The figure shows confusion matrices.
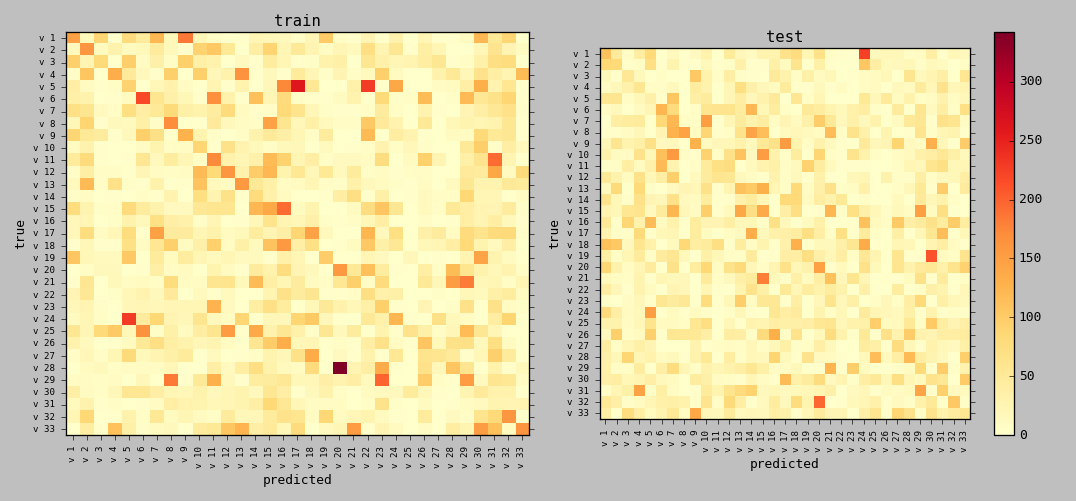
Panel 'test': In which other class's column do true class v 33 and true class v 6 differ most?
v 9
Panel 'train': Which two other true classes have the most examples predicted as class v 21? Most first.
v 33, v 14
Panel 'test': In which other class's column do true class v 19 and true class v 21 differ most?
v 30
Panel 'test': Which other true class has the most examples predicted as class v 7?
v 10
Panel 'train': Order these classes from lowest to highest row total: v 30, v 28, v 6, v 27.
v 30, v 27, v 28, v 6
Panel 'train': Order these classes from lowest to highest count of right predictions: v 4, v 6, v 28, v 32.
v 28, v 4, v 32, v 6
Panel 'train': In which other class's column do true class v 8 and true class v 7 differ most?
v 15
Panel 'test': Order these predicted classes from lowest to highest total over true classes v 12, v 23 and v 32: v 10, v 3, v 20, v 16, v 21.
v 3, v 21, v 16, v 10, v 20
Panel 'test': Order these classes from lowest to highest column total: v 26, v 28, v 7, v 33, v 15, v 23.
v 26, v 23, v 28, v 33, v 15, v 7
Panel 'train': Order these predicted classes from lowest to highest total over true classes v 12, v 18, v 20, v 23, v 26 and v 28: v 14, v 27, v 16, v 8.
v 27, v 8, v 14, v 16
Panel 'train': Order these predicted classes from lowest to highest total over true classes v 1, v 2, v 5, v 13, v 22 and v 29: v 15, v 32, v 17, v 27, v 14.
v 27, v 14, v 15, v 32, v 17
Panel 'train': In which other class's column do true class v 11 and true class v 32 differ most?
v 31
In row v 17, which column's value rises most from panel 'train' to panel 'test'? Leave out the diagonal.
v 14
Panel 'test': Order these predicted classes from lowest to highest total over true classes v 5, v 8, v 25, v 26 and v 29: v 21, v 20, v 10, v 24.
v 20, v 24, v 10, v 21
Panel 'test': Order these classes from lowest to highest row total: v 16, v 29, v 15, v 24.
v 24, v 29, v 16, v 15
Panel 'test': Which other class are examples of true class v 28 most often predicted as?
v 25
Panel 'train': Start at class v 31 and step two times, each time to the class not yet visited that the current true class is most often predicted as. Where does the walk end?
v 16
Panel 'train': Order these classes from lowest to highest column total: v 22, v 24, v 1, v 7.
v 24, v 1, v 7, v 22
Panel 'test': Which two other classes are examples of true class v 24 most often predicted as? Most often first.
v 5, v 1
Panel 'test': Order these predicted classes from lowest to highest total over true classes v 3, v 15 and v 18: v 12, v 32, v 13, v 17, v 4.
v 32, v 12, v 17, v 4, v 13
